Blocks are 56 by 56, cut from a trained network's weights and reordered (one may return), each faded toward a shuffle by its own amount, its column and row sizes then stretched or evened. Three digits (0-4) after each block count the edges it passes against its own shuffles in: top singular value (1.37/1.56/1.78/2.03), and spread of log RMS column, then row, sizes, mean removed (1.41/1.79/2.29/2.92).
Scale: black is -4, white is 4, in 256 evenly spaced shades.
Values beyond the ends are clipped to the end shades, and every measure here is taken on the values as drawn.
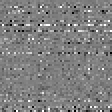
2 1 4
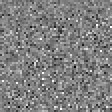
0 0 1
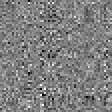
3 3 1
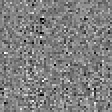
1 2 2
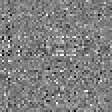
3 1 2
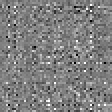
3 3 3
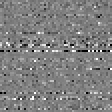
3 0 4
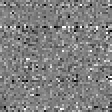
2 2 3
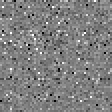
0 0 2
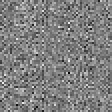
4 3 0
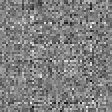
4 2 1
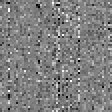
1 4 0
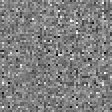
0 2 2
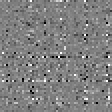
2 2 3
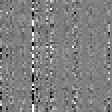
4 4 0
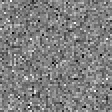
0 0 0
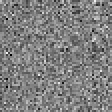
2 1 0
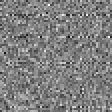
4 0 2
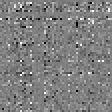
1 3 3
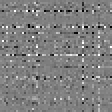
3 2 4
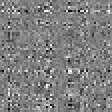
4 3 3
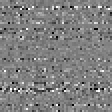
1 0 4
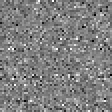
0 0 2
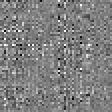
4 3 2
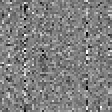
2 3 0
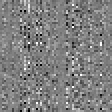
3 4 1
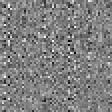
4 3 1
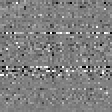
2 0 4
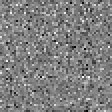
0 1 1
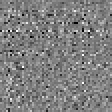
2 2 3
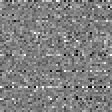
4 1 3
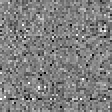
2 1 1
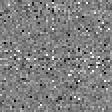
1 0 1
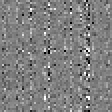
3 4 1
